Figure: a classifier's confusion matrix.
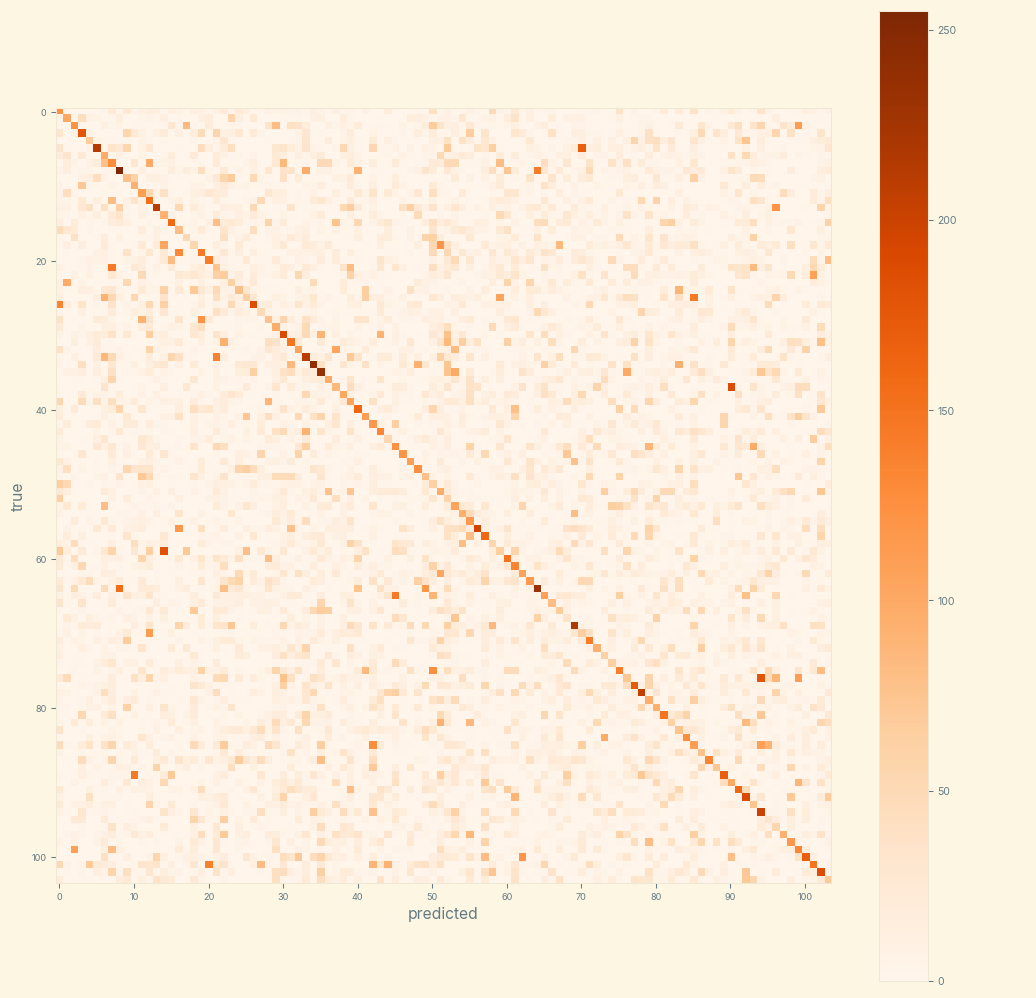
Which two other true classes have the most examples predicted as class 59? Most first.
25, 7
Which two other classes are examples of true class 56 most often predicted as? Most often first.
16, 31
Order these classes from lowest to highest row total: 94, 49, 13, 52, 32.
52, 32, 49, 94, 13
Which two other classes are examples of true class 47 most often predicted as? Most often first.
69, 102
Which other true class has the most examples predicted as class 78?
89
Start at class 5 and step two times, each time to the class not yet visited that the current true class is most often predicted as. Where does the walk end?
12
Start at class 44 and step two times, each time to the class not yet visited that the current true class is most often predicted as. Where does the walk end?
20
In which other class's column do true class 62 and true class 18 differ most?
14
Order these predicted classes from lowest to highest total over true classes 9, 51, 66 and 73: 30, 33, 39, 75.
75, 33, 30, 39
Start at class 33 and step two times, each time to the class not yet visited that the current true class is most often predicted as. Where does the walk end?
7
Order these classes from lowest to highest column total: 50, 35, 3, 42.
3, 42, 50, 35
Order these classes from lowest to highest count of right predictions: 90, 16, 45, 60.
16, 90, 45, 60
